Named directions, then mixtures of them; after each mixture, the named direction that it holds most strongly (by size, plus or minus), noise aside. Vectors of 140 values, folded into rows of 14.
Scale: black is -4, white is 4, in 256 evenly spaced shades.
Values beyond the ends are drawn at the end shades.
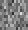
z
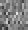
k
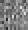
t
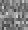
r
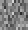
z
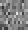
k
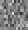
z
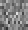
k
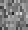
z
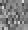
k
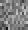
k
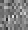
t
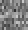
r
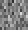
z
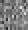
t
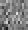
k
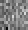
t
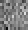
t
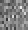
t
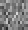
k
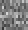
r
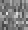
r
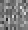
t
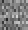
r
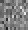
t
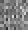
t
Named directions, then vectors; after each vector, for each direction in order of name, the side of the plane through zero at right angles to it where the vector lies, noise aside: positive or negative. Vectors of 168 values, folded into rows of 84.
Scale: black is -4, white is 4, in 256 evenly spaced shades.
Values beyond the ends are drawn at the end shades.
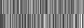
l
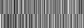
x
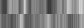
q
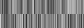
negative, positive, positive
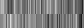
negative, negative, negative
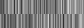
positive, positive, positive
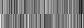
negative, negative, positive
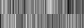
positive, negative, negative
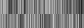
negative, negative, positive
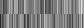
positive, positive, negative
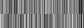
negative, negative, positive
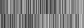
positive, positive, positive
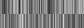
negative, positive, negative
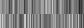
negative, negative, positive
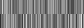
positive, negative, negative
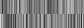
negative, positive, positive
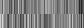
negative, negative, positive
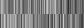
negative, negative, negative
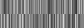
negative, positive, negative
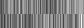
positive, positive, positive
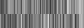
positive, positive, positive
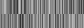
positive, negative, positive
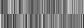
negative, positive, positive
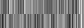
positive, positive, negative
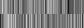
positive, negative, negative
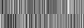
negative, positive, positive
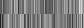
positive, positive, negative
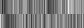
negative, positive, positive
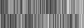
positive, positive, positive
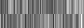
positive, positive, positive
